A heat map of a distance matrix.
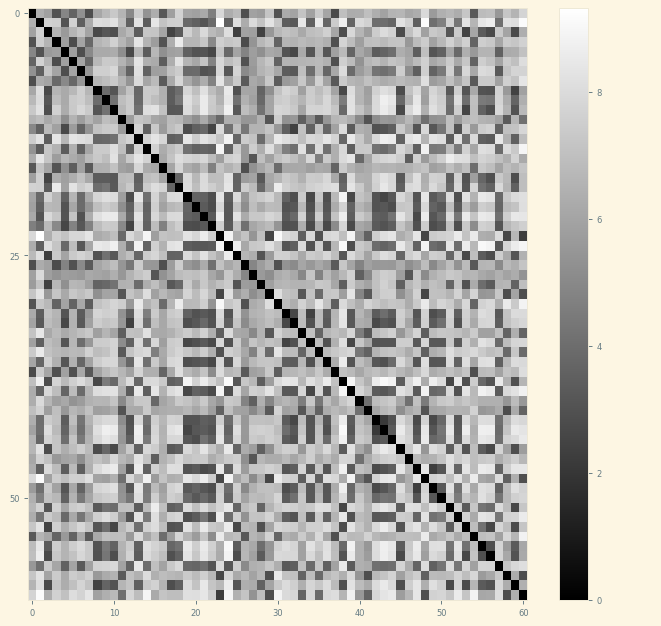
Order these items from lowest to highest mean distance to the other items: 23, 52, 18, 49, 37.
49, 52, 37, 18, 23
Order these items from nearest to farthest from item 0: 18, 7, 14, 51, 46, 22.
7, 22, 14, 46, 51, 18
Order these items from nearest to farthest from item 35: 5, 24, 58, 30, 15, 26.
58, 15, 26, 5, 24, 30
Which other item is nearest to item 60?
23
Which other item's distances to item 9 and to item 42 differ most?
43
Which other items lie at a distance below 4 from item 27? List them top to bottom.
15, 40, 46
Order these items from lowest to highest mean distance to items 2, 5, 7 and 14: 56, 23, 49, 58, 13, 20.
20, 49, 56, 13, 58, 23
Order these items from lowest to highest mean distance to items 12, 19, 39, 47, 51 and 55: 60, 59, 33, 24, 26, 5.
24, 26, 59, 5, 33, 60
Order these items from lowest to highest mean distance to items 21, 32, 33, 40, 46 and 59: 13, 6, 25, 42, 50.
6, 42, 50, 25, 13
